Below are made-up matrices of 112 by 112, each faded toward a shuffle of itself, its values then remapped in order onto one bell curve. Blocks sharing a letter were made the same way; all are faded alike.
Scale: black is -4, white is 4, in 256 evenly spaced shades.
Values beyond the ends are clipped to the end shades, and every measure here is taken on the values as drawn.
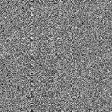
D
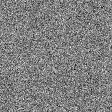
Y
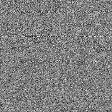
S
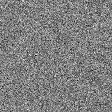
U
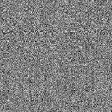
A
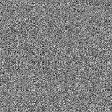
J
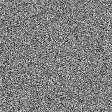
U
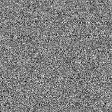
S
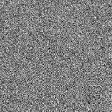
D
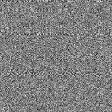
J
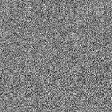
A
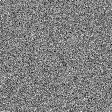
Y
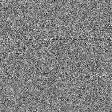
S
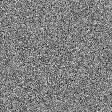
Y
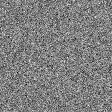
Y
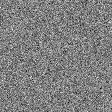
Y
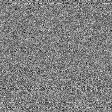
S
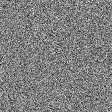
Y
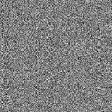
D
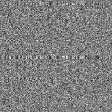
A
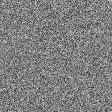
Y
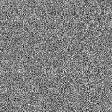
D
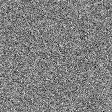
Y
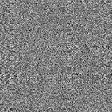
J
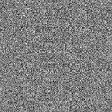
J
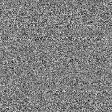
S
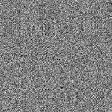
A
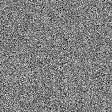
U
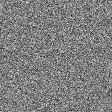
U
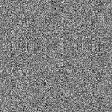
D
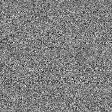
S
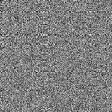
A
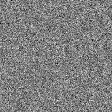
U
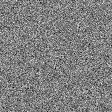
Y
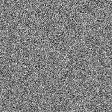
U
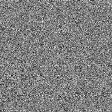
S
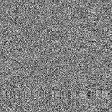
J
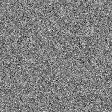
U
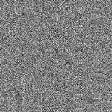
D
